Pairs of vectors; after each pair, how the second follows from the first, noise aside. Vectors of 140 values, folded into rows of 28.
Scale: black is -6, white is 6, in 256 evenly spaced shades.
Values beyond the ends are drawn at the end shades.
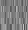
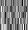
scaled up.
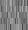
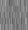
reversed, negated, shrunk.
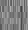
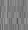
reversed, negated, shrunk.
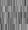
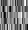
negated, scaled up.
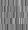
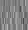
negated, partly zeroed.
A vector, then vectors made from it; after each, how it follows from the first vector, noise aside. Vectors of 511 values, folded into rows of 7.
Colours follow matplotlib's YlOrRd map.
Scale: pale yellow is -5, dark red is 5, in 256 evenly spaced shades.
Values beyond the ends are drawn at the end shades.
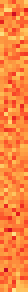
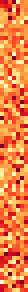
reversed, negated, scaled up.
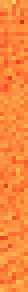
reversed, shrunk.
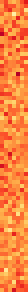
negated.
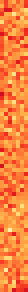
negated.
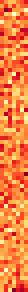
negated, scaled up.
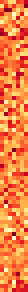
negated, scaled up.
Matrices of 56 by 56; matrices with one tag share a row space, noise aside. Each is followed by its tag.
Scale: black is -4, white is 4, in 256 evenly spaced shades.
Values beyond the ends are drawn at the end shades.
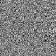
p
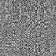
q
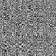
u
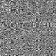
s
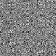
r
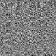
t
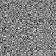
u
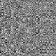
s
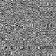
s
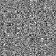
t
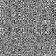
p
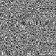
s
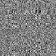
q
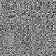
r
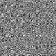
s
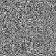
u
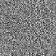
q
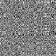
p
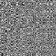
s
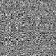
s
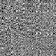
s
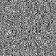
q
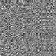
s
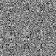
r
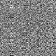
r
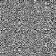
p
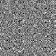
p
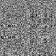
t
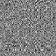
q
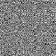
p
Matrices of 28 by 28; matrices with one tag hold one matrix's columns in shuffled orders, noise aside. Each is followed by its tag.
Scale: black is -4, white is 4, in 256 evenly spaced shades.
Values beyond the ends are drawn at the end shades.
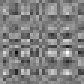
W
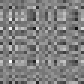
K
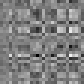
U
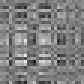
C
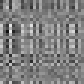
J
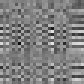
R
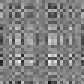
C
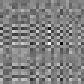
R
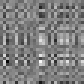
C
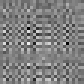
R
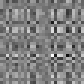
U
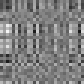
J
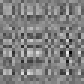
W
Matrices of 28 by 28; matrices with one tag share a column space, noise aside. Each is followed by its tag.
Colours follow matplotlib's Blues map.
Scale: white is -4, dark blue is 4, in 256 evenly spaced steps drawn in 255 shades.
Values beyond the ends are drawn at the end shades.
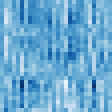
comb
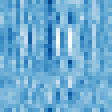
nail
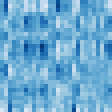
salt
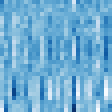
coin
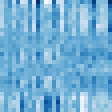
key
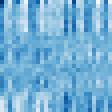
key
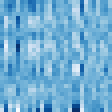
salt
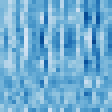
nail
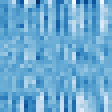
key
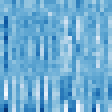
coin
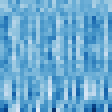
coin
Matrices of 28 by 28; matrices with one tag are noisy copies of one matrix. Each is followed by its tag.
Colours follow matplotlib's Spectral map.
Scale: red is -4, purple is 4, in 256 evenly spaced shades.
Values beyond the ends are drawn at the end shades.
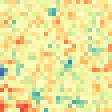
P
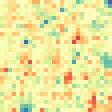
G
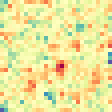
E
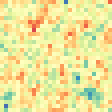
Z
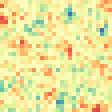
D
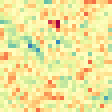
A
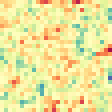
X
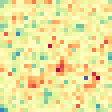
E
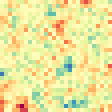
P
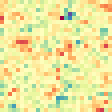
D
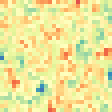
X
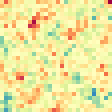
Z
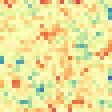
X
